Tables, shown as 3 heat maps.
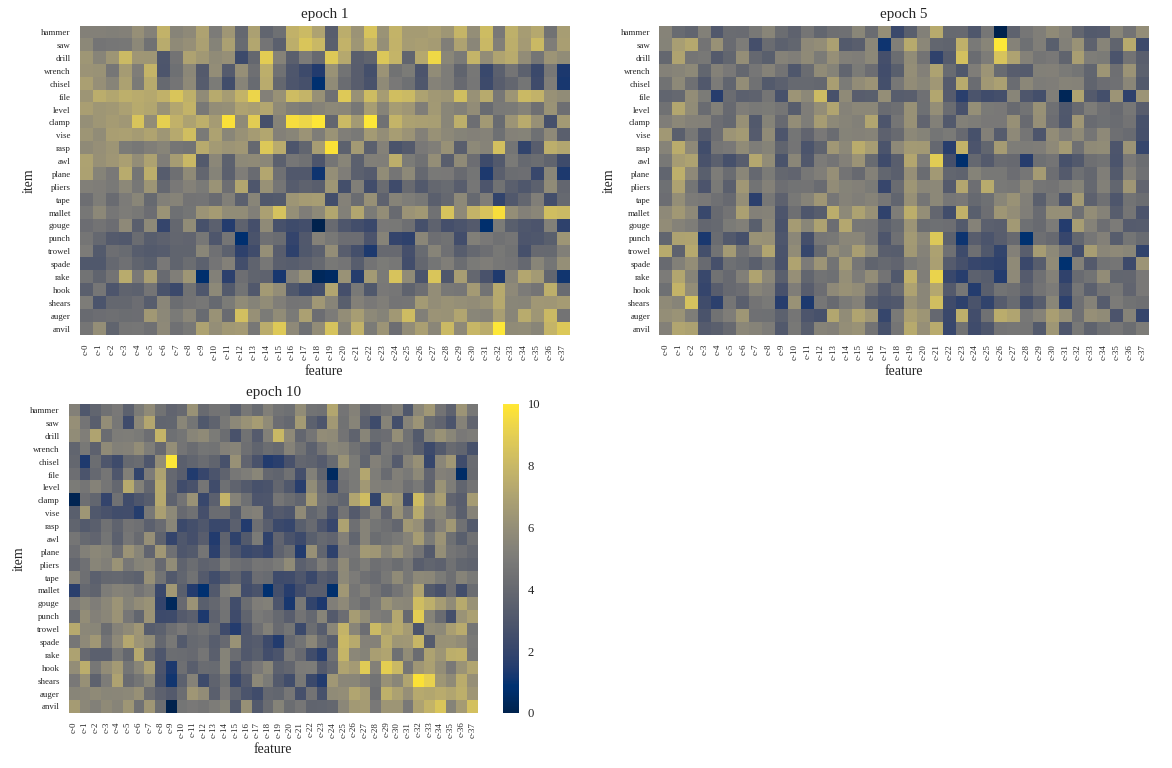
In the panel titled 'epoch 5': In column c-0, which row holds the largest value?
trowel
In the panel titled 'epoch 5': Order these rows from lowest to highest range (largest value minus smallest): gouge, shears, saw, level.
level, gouge, shears, saw
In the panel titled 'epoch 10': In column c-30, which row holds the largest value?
hook
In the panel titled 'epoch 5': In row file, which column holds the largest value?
c-12
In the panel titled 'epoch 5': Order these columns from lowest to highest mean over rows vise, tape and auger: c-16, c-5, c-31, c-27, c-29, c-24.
c-24, c-29, c-31, c-5, c-16, c-27
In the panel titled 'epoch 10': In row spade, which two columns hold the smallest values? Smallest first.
c-19, c-18
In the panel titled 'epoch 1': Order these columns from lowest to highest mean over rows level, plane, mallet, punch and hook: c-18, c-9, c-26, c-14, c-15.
c-18, c-9, c-26, c-15, c-14
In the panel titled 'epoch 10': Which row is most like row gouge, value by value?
shears
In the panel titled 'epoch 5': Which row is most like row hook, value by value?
anvil
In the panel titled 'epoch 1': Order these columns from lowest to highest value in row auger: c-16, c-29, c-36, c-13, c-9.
c-9, c-16, c-13, c-29, c-36
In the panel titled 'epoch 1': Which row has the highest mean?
file
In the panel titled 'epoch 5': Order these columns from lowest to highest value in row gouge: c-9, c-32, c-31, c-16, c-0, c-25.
c-31, c-9, c-25, c-16, c-0, c-32
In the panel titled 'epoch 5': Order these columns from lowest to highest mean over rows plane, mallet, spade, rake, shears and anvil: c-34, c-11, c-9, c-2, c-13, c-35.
c-9, c-11, c-35, c-34, c-13, c-2
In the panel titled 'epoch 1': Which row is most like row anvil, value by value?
mallet
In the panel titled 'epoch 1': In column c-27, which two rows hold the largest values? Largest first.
drill, rake
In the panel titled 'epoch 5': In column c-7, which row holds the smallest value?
tape
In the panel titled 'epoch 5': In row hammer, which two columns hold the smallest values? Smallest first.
c-26, c-18
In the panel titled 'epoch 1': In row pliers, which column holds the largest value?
c-12
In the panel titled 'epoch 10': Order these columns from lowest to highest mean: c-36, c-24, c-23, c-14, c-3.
c-23, c-24, c-14, c-3, c-36
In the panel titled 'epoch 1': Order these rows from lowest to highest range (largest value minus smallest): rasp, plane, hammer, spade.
spade, hammer, plane, rasp
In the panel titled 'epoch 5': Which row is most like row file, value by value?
spade
